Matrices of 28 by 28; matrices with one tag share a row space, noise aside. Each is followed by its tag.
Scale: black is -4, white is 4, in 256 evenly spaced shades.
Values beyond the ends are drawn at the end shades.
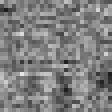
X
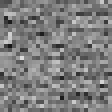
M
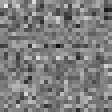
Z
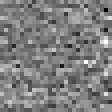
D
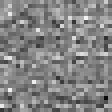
M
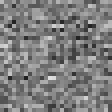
D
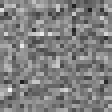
M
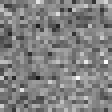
M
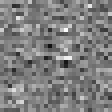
X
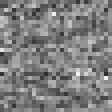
D
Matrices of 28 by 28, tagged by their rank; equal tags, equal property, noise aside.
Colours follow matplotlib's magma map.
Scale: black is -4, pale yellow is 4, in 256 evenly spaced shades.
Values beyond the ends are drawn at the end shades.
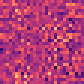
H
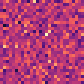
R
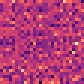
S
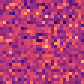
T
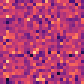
H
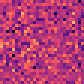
S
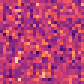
T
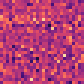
T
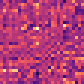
H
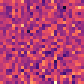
H
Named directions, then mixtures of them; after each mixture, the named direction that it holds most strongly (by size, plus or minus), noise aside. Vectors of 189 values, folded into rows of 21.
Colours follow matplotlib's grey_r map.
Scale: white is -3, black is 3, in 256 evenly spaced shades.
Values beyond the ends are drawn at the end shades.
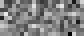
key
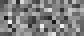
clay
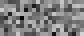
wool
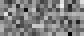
key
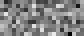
key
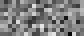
clay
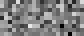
key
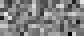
key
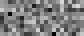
wool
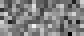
key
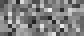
clay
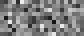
clay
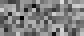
wool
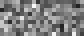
wool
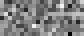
key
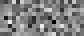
clay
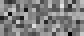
wool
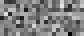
wool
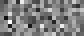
clay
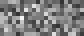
wool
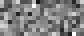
key
